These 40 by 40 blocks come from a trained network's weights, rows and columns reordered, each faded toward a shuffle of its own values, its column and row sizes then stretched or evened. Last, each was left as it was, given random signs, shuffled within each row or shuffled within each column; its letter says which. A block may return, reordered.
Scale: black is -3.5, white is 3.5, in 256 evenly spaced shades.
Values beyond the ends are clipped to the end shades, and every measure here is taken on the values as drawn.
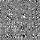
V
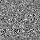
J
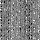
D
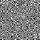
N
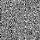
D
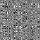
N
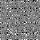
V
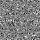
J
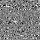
J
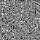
V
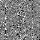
D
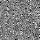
D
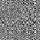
N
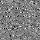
J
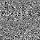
J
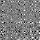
V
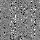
D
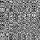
N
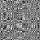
N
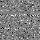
J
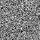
D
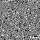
J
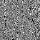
D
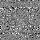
J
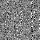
D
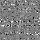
J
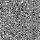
D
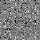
V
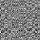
N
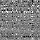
N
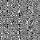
V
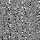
D
